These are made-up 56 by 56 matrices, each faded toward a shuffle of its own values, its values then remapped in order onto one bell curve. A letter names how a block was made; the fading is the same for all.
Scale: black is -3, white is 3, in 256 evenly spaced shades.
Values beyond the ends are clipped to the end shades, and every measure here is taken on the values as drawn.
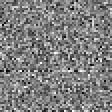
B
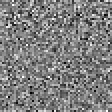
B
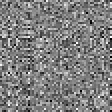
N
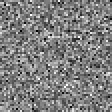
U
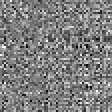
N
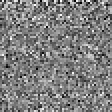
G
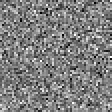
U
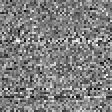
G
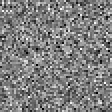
U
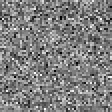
B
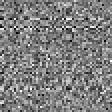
N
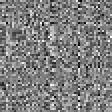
N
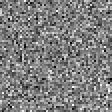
U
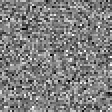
B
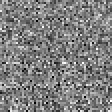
B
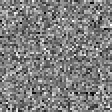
B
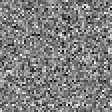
B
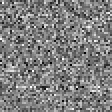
B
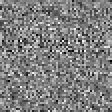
G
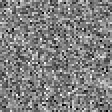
U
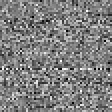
G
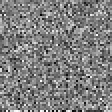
B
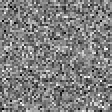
U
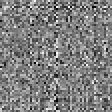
N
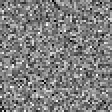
U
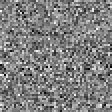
B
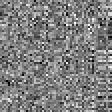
N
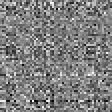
N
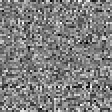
G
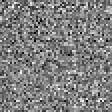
B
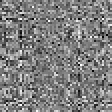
N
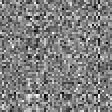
N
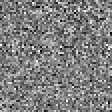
B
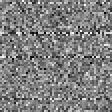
G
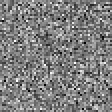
B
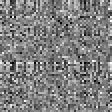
N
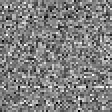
G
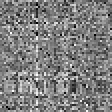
N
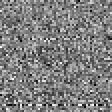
G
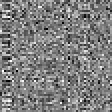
N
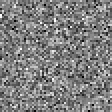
U
